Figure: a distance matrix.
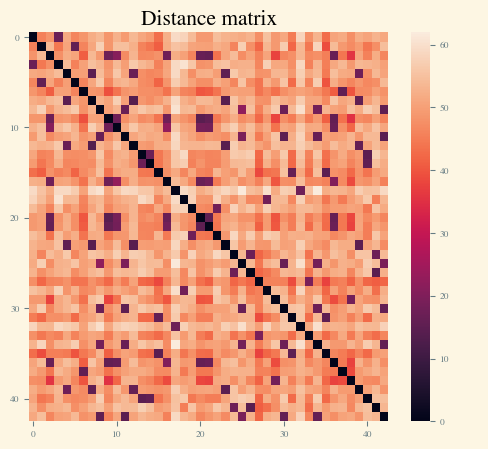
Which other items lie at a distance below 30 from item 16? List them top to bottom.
2, 9, 10, 20, 21, 36
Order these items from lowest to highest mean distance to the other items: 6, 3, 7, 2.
2, 6, 7, 3
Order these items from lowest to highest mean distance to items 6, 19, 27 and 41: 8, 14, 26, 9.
26, 9, 14, 8
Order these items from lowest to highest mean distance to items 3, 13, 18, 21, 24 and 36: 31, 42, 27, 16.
16, 27, 31, 42
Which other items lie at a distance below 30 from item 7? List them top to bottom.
4, 12, 23, 39
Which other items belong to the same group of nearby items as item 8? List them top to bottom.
11, 25, 30, 34, 42
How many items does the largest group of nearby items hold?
7
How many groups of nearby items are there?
14
